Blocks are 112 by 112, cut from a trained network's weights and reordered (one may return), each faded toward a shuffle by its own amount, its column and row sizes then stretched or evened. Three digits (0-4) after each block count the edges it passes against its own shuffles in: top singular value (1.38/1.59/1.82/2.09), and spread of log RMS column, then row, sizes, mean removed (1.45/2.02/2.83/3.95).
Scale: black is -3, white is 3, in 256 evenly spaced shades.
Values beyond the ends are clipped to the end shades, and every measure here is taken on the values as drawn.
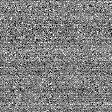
2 1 1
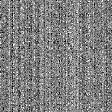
4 2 1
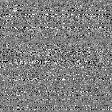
1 0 4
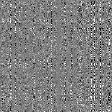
4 4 2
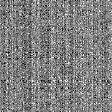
4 1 3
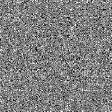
2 1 2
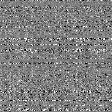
0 1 4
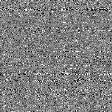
2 1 3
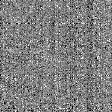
2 1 2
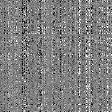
4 4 3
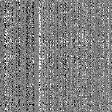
4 4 2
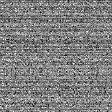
4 1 0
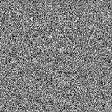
3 1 1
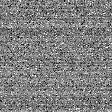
2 0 0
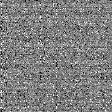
1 2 0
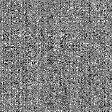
2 1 3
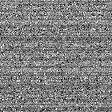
3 0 1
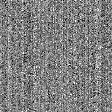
3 1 1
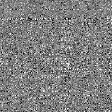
1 3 3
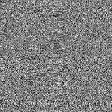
3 0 2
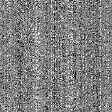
3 3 2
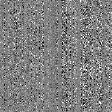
0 4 1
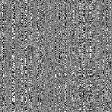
4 4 0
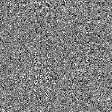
1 3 1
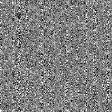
3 3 0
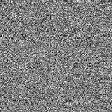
4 0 2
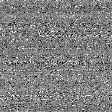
0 0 3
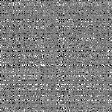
2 3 4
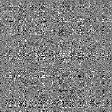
3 3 3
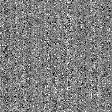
0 2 0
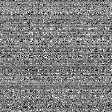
3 1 3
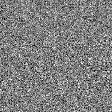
2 0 1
